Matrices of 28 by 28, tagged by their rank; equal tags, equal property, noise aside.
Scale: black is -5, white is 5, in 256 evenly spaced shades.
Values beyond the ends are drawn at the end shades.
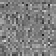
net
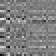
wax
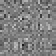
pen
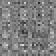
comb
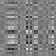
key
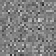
net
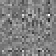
comb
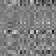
wax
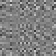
comb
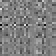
comb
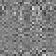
comb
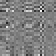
wax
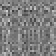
comb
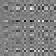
key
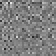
pen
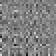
pen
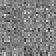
net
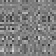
comb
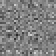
pen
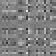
wax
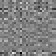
comb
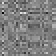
comb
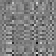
wax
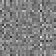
pen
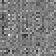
net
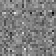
net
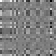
key
